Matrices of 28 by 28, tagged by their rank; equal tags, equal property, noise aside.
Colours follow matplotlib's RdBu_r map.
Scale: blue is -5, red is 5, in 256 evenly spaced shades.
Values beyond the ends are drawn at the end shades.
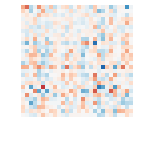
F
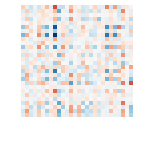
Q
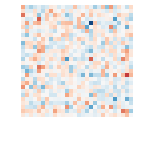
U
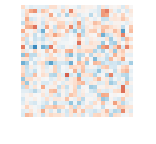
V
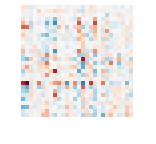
Q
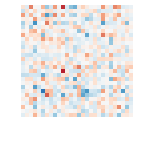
V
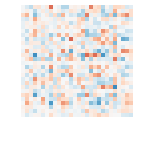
F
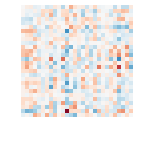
F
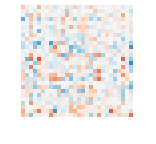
V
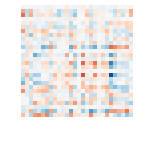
Q
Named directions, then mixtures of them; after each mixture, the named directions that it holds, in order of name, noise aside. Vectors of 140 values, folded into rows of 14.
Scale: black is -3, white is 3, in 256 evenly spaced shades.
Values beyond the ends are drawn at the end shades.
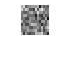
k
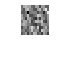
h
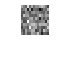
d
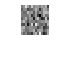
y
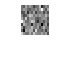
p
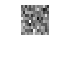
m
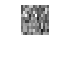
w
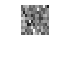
h, m, y.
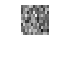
p, w.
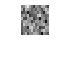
d, h.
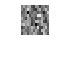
h, y.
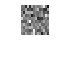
d, m.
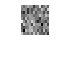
d, p.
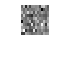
m, p.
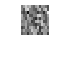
h.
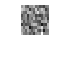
d, h, k.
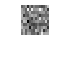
d.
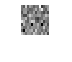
p.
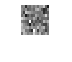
m.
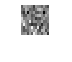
h, m, p.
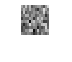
m.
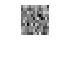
y.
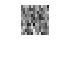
h, m, y.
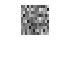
d, m.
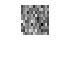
p, w.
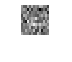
d, h.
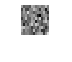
h, y.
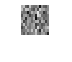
h, k, y.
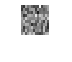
k, p.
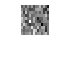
m, p.
